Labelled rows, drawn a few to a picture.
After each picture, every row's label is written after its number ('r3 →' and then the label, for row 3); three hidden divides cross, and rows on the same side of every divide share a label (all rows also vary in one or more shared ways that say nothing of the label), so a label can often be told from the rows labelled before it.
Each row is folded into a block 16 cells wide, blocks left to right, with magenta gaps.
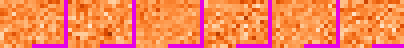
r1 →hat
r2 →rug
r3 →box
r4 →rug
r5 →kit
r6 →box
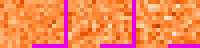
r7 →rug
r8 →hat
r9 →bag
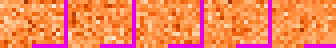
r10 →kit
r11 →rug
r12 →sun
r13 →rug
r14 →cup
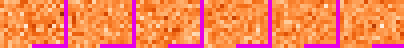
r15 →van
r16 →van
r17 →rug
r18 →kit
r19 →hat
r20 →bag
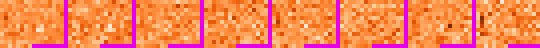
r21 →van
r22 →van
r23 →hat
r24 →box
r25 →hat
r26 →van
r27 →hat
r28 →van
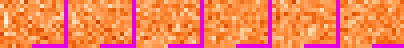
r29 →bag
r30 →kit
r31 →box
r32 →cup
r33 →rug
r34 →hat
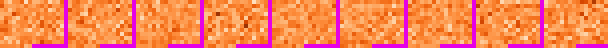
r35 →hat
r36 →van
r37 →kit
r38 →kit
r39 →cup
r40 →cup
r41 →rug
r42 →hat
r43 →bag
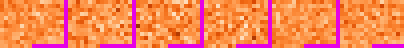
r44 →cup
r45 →van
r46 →bag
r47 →van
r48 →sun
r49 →van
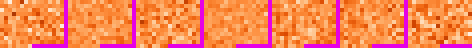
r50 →bag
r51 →bag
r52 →kit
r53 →cup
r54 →hat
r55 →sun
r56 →bag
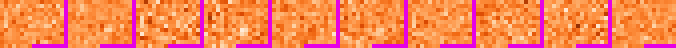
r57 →bag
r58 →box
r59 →van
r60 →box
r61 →van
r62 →kit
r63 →cup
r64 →hat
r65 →rug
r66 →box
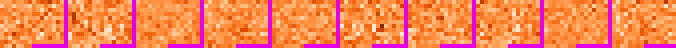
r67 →hat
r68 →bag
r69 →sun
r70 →bag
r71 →hat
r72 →rug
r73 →rug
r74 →rug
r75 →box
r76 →bag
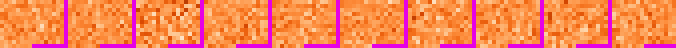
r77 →bag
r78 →kit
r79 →sun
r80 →bag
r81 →hat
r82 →van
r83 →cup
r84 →bag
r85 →rug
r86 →rug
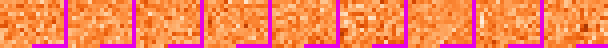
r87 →van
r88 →hat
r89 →cup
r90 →van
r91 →rug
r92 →kit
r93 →cup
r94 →hat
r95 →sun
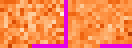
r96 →hat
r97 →kit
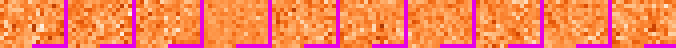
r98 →box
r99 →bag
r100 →bag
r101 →hat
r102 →van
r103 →cup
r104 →bag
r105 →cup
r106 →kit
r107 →hat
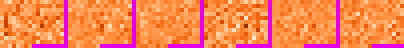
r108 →kit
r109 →box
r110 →cup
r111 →van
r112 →kit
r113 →bag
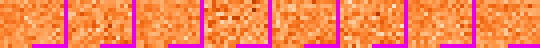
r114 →hat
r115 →kit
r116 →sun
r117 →van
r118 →kit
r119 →hat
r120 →box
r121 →bag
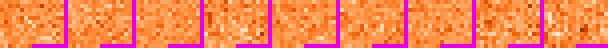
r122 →hat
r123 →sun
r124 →kit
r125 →cup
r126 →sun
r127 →bag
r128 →rug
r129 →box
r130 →kit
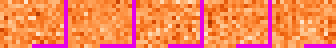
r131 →van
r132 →cup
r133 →van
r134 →rug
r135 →kit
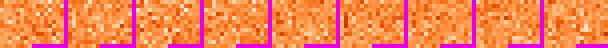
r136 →cup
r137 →sun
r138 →bag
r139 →sun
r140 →bag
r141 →van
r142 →rug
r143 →rug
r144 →van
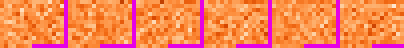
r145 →rug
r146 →sun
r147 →kit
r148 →sun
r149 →sun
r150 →hat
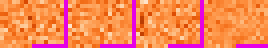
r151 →rug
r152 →cup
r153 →sun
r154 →bag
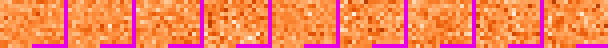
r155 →bag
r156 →kit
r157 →bag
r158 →rug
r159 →hat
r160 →box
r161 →kit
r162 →hat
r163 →box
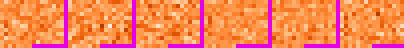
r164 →rug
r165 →bag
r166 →hat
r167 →bag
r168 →box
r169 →van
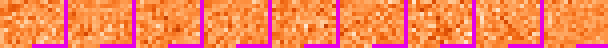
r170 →kit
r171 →hat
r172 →rug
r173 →rug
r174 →sun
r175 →van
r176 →van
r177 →bag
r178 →van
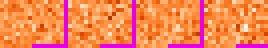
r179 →kit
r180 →sun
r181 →rug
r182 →rug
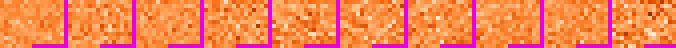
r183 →kit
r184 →hat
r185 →hat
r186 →sun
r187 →kit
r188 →van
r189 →sun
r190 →van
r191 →kit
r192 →hat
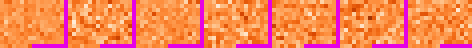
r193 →rug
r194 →box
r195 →hat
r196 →cup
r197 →sun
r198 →kit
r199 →hat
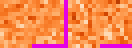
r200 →kit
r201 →bag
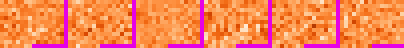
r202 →sun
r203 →bag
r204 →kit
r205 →kit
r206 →hat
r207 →sun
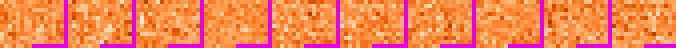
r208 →hat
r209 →cup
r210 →rug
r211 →cup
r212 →bag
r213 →rug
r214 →bag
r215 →kit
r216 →van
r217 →box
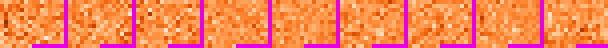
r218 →van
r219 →bag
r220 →bag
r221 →rug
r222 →kit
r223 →sun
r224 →sun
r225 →cup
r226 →bag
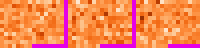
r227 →bag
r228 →box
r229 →kit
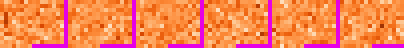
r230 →cup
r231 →cup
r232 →cup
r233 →rug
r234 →sun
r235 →hat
